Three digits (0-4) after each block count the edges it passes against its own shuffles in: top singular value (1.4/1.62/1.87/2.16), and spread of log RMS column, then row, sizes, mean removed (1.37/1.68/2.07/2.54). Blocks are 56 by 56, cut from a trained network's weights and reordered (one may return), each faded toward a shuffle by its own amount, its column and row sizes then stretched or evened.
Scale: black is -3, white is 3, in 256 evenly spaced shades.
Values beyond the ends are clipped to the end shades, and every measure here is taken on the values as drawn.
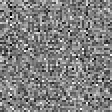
2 0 0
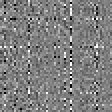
3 4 2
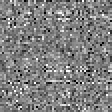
3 0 2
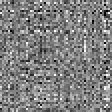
4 4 2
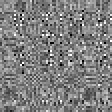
3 2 2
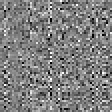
4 4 1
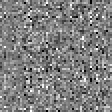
1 4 1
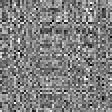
4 3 1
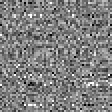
3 0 2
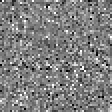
0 2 1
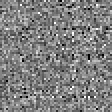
1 1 2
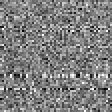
4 0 3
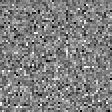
0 1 1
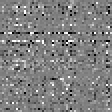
3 3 4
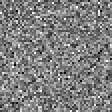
1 0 0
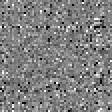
1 3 1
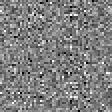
2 2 1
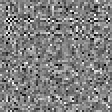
4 3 2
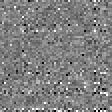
3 2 3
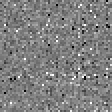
0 2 1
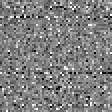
2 1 3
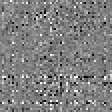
1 4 4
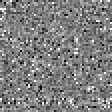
0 0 1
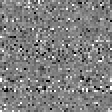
0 1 4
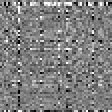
4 3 4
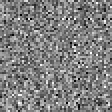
2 0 0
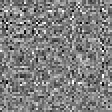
3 2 2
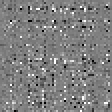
0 4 4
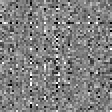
2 4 2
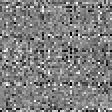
3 2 3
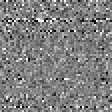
2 1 4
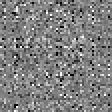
3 4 2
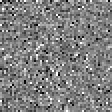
0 1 1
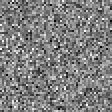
0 1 0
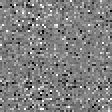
0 2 3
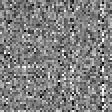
2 3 0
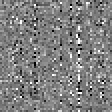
1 4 1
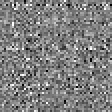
1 2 4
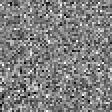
0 2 2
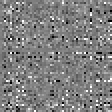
1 4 4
